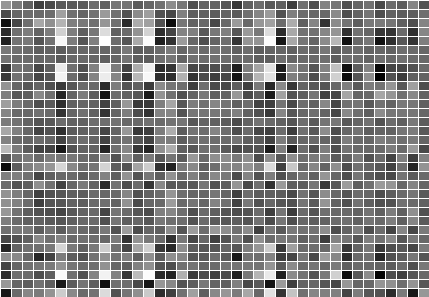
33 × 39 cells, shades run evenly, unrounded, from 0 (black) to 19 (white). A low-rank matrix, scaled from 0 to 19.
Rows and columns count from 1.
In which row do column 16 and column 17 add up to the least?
3
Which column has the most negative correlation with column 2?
4
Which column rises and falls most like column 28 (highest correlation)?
30
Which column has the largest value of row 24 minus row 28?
1
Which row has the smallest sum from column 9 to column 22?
10
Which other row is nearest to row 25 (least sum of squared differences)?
24
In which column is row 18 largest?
18
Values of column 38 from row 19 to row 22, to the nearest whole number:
3 7 10 9
